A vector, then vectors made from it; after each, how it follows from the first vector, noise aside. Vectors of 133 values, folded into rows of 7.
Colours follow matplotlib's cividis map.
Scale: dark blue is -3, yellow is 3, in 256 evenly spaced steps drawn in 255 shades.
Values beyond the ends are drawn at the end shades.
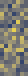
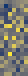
reversed.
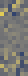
partly zeroed.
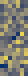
wrapped around.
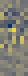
partly zeroed.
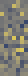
partly zeroed.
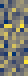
reversed.
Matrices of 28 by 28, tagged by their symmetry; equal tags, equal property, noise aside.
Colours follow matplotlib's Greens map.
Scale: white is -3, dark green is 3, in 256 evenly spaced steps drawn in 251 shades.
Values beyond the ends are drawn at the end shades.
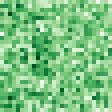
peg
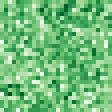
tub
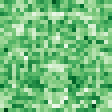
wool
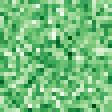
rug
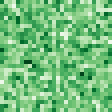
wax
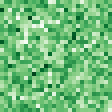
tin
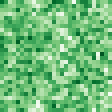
peg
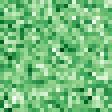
rug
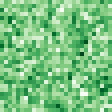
tub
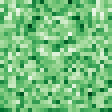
wool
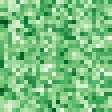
peg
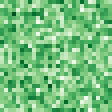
peg
